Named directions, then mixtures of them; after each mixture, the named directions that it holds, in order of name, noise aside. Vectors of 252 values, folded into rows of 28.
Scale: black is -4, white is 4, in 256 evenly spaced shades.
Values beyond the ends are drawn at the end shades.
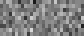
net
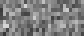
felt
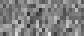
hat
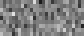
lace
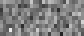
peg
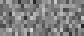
net.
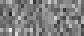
hat, net, peg.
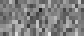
hat.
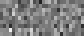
lace, net, peg.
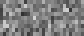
felt.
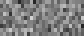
net.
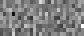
hat, lace, net.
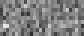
felt, hat.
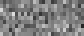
hat, lace, peg.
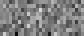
hat.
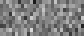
net.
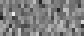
felt, lace, peg.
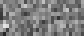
felt.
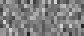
felt, net.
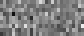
lace, net.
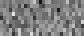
lace, peg.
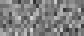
net.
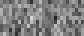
hat, peg.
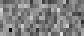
peg.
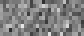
hat, peg.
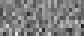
felt, hat, net.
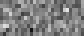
felt, net.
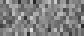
net.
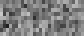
felt.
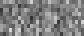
hat, peg.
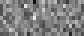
felt, lace, net.
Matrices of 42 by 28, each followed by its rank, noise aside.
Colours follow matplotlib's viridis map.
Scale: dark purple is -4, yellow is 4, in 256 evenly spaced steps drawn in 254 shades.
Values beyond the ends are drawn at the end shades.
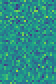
eight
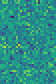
eight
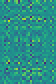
three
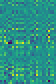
three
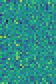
eight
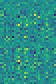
four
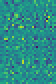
six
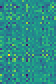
three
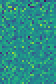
eight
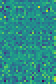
six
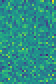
six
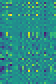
three
